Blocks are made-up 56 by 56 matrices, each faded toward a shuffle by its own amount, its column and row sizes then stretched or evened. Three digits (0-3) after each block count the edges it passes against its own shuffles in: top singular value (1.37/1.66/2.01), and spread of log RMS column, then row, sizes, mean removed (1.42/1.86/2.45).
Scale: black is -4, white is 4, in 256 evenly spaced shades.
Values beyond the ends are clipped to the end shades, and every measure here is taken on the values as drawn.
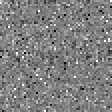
0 0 0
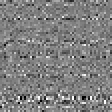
3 1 3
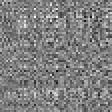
3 2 2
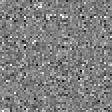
2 1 1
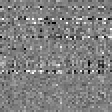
3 1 3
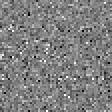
0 0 1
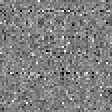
2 0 2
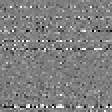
3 0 3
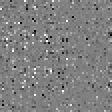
0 2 1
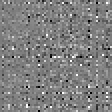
1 3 3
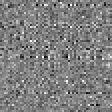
3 0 2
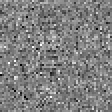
1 1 0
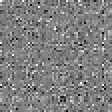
3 1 1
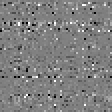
2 1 3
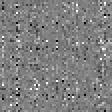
0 3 1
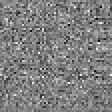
2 0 2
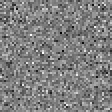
1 0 0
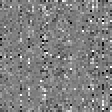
1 3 1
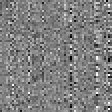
3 3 0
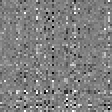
2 3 2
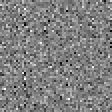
1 1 0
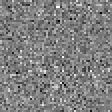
1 0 1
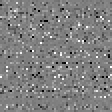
1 0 3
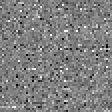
1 1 1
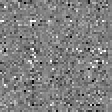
0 2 2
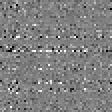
2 1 3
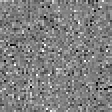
1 0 1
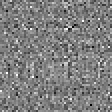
3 1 1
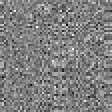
3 2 0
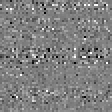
2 1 3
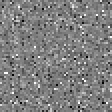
0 1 0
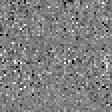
0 1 2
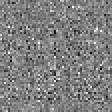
2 1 1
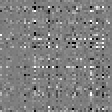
3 3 3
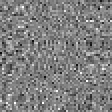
3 0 1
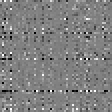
3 3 3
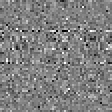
3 1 2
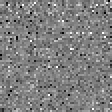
0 1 2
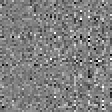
1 3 1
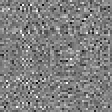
3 1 2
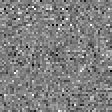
0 0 2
